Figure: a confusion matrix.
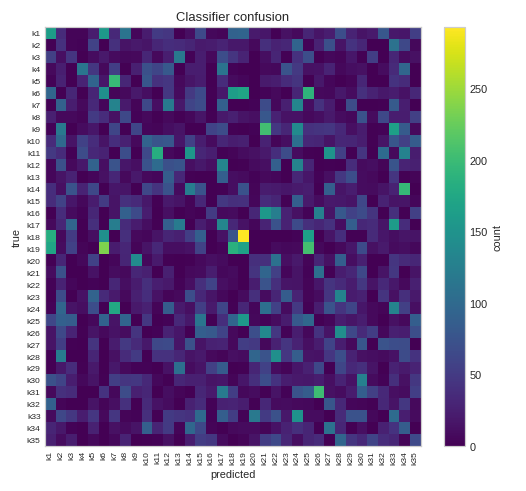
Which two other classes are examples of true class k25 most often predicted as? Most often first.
k19, k15
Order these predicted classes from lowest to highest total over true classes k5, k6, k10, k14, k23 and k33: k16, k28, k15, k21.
k16, k21, k28, k15
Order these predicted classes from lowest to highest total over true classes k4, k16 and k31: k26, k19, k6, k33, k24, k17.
k19, k6, k33, k24, k17, k26
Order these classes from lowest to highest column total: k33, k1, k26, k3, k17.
k3, k26, k1, k17, k33
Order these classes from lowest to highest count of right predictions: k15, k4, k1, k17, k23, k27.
k15, k27, k23, k4, k17, k1
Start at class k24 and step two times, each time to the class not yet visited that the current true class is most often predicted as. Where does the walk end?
k12
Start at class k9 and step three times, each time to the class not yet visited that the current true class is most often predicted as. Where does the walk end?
k28
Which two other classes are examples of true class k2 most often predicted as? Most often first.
k33, k24
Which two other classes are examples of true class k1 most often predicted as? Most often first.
k6, k8
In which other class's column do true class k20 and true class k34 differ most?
k9
